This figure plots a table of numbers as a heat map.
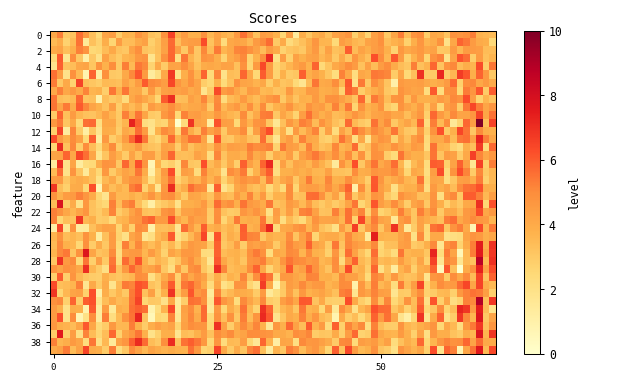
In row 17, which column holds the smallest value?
15
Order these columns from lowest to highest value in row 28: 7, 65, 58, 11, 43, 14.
14, 7, 43, 11, 58, 65
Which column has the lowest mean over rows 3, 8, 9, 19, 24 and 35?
7
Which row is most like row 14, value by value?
37
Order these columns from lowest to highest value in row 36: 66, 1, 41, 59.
59, 66, 1, 41
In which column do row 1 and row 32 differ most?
33
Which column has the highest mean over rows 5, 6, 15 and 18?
18
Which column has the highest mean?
65
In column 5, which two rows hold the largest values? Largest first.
27, 29
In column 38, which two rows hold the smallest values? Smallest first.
6, 23
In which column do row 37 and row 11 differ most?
21
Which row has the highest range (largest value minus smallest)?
11
